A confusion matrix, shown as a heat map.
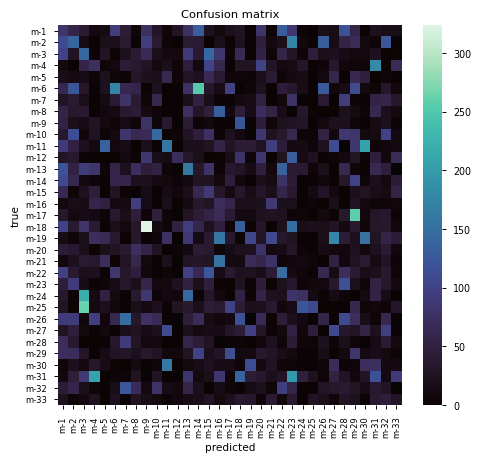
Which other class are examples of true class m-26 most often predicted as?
m-7
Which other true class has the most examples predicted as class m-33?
m-31
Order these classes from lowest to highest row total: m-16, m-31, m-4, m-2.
m-16, m-4, m-2, m-31
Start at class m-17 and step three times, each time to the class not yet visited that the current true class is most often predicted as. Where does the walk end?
m-1
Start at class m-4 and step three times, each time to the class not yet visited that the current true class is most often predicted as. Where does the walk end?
m-28
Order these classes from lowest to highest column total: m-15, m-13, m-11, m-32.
m-11, m-32, m-15, m-13
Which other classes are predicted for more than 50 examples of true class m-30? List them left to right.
m-11, m-19, m-27, m-31
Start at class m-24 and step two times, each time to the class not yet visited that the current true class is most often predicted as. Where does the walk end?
m-15
